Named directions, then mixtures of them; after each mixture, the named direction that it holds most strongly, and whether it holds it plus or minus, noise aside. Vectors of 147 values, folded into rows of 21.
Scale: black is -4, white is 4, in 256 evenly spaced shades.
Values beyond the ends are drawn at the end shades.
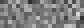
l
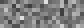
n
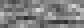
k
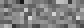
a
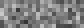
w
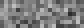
w, plus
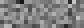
a, plus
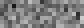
w, minus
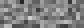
a, plus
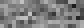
k, minus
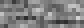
k, plus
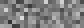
n, plus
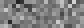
n, plus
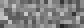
w, plus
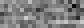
k, minus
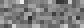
a, minus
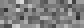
a, minus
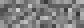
w, minus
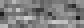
k, minus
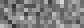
n, plus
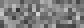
w, plus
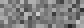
l, minus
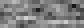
k, minus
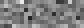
a, minus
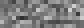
k, plus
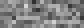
k, minus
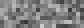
w, plus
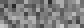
w, minus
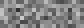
w, plus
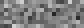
a, minus
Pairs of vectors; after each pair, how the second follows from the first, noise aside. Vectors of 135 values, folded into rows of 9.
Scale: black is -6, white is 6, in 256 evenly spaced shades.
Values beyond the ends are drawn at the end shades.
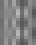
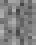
reversed, negated.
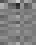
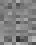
reversed.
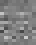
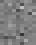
wrapped around, negated, partly zeroed.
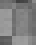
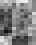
negated, scaled up.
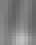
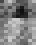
wrapped around, negated, scaled up.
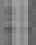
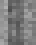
reversed, negated.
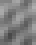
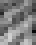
negated, scaled up.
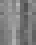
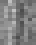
wrapped around.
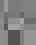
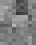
reversed.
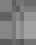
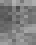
reversed, negated.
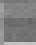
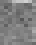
reversed, partly zeroed.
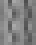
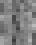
wrapped around.
